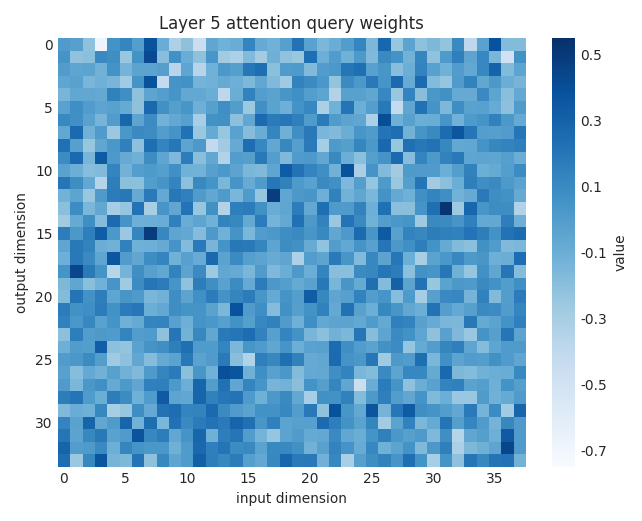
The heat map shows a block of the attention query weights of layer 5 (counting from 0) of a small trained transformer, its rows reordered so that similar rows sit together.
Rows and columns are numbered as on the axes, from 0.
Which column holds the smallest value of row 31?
32
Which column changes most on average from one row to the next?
5
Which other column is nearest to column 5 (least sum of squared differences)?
15
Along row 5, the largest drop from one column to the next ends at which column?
27
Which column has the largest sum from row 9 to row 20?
1
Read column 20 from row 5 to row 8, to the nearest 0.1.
0.1 0 0.2 0.2
